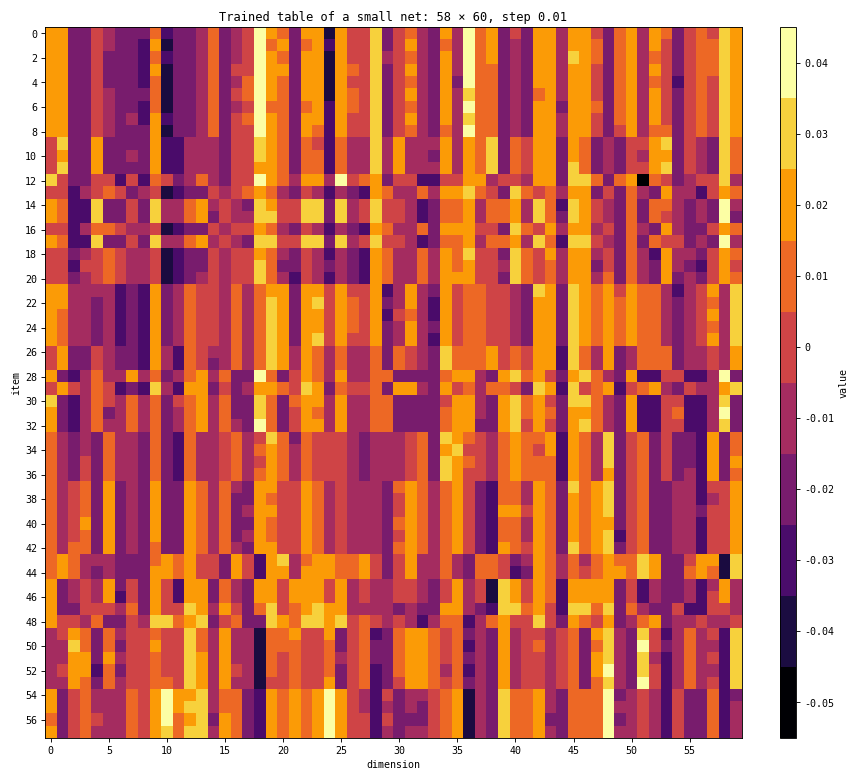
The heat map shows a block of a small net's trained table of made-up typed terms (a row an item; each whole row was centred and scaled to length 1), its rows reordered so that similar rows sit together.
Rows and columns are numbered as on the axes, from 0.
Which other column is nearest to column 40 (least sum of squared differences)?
35
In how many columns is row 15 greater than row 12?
26
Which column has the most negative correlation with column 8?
43
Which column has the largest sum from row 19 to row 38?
45
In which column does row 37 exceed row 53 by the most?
18
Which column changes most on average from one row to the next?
52
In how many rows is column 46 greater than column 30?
42
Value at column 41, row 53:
0
